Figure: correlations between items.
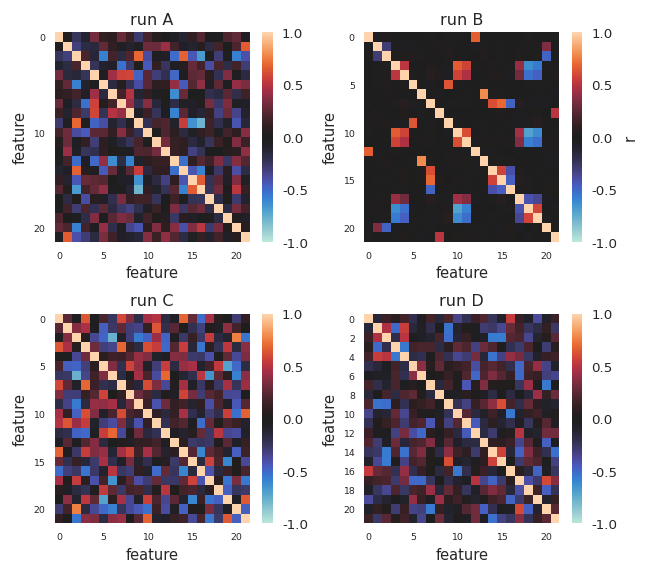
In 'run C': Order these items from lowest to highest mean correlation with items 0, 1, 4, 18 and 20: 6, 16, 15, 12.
16, 6, 12, 15
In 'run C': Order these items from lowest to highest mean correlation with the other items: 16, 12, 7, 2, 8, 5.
16, 2, 12, 5, 8, 7
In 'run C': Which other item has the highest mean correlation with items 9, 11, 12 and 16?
6
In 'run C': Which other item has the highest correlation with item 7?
3
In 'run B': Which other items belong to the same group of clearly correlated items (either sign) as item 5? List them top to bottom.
9
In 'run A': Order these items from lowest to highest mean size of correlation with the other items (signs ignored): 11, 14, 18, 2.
11, 18, 14, 2
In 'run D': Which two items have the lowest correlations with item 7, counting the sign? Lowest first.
20, 11
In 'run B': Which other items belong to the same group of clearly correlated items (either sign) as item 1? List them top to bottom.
2, 20
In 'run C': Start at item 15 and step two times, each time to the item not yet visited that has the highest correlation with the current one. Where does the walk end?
2
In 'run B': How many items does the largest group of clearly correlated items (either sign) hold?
7
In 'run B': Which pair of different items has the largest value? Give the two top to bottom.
6, 13
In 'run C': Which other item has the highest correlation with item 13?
4
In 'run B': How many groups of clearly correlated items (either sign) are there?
7
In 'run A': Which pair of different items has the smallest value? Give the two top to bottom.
9, 16
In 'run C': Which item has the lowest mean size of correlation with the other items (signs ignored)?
13
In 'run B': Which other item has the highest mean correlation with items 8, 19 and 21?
18
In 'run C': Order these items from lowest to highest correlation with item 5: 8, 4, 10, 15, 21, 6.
21, 10, 4, 6, 15, 8
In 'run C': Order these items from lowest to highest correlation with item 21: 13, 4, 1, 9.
1, 13, 9, 4
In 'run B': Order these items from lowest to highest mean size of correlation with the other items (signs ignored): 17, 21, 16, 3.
21, 16, 17, 3
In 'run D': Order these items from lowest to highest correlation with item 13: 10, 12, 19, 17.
17, 12, 10, 19
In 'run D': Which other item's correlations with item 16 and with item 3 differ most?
4
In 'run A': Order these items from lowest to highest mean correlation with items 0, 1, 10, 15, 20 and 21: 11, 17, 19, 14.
14, 17, 19, 11
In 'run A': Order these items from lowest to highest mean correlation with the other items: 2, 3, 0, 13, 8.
2, 3, 13, 8, 0
